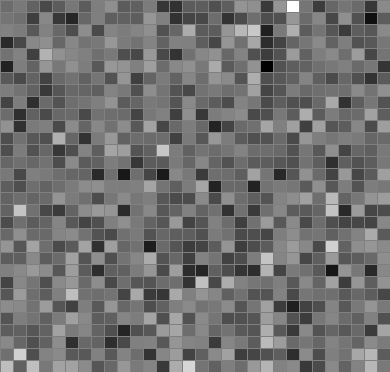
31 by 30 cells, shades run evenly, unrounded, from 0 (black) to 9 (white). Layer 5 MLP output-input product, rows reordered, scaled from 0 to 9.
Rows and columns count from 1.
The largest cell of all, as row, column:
1, 23
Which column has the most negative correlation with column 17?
30
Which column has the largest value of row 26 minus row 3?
21
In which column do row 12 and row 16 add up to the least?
20
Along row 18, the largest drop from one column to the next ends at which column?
27
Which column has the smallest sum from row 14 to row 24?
15
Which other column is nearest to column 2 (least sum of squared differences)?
28
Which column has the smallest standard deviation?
25
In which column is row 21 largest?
26
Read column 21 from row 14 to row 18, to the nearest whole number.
3 4 4 3 4
